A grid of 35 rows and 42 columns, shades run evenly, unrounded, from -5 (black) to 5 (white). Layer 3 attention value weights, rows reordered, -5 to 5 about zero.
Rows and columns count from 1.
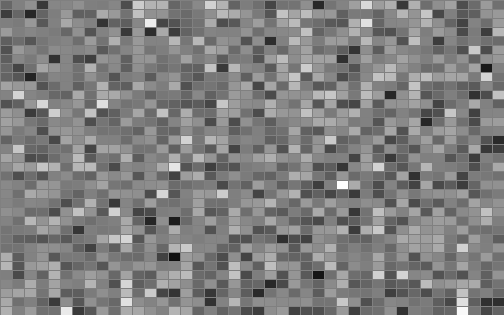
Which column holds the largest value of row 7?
24
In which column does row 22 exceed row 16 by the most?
14
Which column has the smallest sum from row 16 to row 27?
30
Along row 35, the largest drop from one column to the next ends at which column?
7
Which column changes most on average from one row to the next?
15
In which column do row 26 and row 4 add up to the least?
13
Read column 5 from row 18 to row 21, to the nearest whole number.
-1 2 0 1
